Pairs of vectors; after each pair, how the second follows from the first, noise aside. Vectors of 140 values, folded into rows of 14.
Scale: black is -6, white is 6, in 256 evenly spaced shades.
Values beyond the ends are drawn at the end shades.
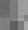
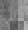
copied.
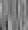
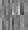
wrapped around, negated.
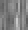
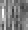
wrapped around, scaled up.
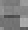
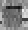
wrapped around, scaled up.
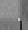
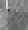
reversed, negated.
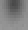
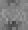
wrapped around, partly zeroed.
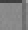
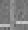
wrapped around, negated.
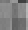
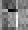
wrapped around, scaled up.
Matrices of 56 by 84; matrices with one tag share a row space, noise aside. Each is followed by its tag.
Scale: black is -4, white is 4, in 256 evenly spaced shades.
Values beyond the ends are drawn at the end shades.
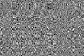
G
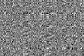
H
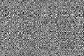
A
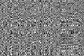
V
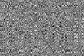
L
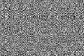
A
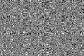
H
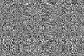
H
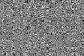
H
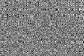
A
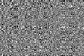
V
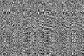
H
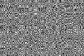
L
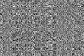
G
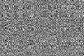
A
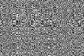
G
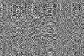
G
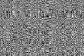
H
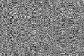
V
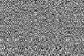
L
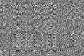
G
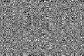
H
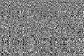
A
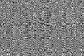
H
